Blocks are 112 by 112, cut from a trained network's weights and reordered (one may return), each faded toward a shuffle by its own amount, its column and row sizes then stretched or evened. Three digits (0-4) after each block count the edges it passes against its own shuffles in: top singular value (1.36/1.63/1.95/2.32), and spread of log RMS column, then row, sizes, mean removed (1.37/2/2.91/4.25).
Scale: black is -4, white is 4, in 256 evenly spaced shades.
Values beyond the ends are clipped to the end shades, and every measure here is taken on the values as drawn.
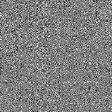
2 3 2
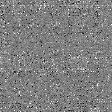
1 1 2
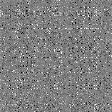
2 2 2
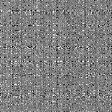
3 1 3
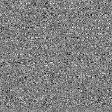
0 1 3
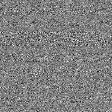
0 0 3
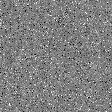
0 0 0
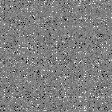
0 2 2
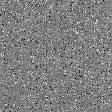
0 1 0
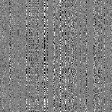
4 4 0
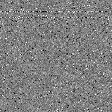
2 0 1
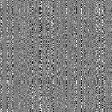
4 4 0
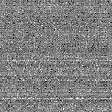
3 0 1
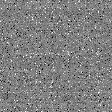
1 1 0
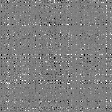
2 3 3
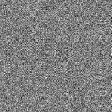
4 2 0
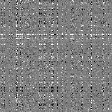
4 3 2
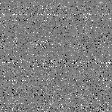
0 1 2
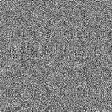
3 1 1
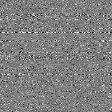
2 1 3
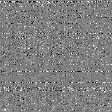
1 0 3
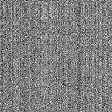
3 0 1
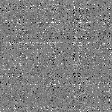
1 2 2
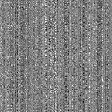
4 3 1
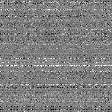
4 1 3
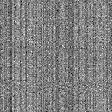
4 0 0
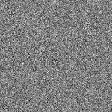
2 1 0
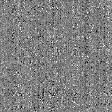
1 2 1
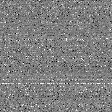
2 0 2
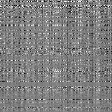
4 1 4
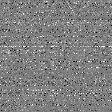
1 0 3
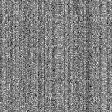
4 0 0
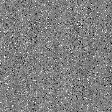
0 1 0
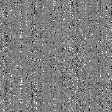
2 3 0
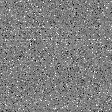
0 0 0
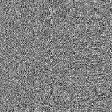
3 2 0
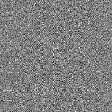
3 2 0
